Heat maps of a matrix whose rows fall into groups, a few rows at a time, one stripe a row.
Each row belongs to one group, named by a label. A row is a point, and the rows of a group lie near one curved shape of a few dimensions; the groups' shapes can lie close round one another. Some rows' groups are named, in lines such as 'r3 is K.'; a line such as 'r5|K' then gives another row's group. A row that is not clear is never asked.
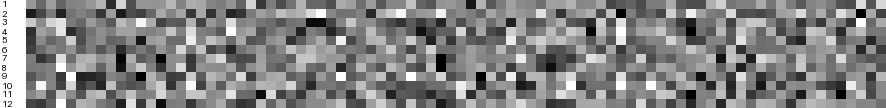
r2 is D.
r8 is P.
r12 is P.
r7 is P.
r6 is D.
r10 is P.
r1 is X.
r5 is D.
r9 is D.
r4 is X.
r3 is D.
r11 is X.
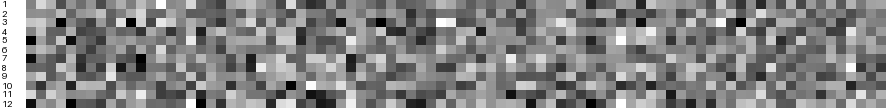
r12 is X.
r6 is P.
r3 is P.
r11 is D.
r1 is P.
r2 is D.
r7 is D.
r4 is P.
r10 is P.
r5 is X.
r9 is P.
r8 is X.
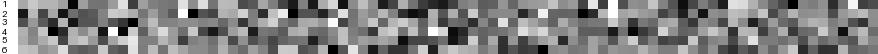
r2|X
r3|D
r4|P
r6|P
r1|D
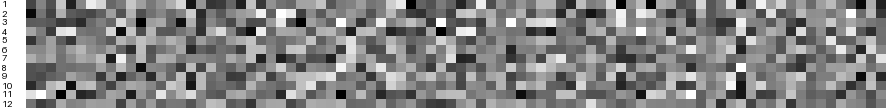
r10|P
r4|P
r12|P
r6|D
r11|P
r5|P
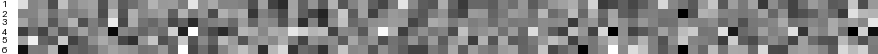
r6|X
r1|X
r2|X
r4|D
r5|P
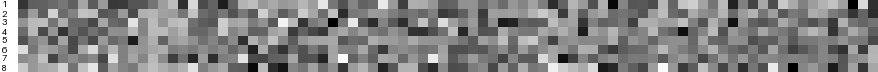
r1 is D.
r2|D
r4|X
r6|X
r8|X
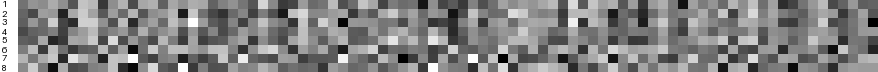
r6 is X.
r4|P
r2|P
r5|P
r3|D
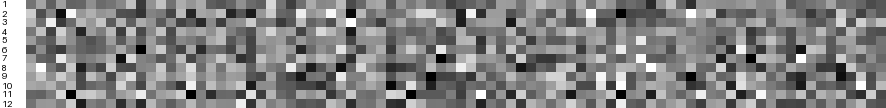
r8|P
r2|X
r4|X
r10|D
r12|D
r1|D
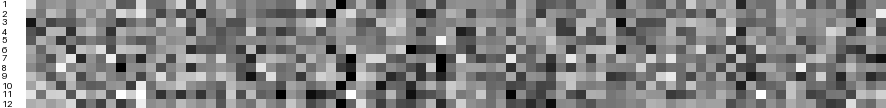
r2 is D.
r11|D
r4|P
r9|X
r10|P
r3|D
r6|D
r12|P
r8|P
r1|P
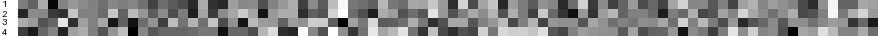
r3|X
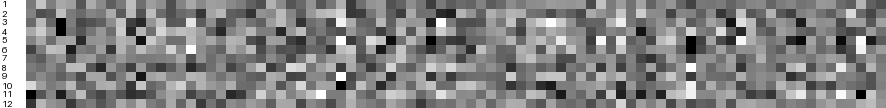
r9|D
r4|P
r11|D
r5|D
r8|D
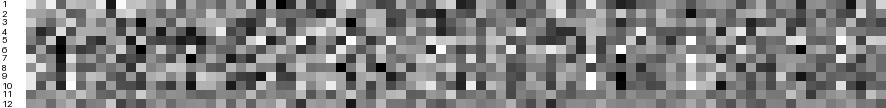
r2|D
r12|X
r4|P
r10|X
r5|D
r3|X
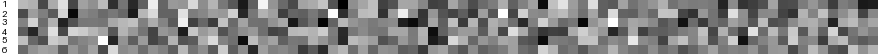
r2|D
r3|X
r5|P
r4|P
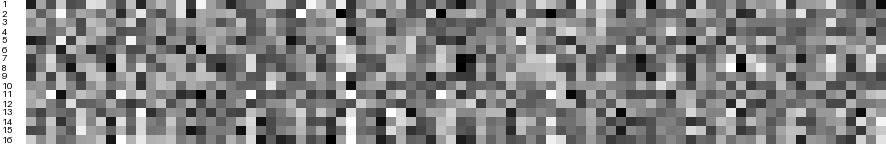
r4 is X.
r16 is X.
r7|P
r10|X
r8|P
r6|D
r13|D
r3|D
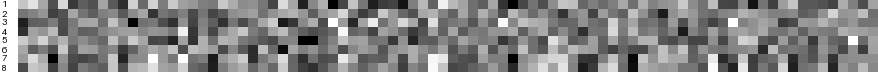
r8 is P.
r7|P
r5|D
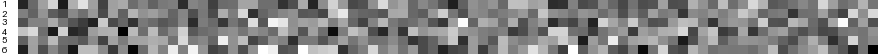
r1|P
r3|X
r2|X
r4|P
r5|X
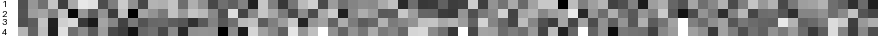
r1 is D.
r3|D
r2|D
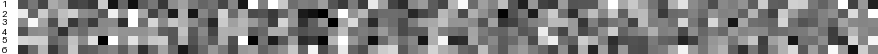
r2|D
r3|P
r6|D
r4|X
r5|X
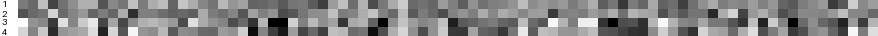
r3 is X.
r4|X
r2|P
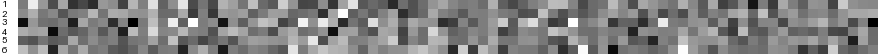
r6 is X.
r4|P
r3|D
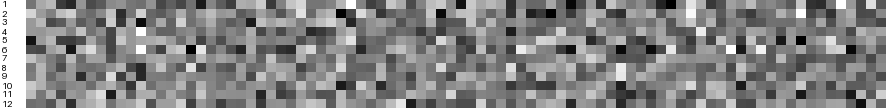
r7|X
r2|P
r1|X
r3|X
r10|P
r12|D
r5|P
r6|P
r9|X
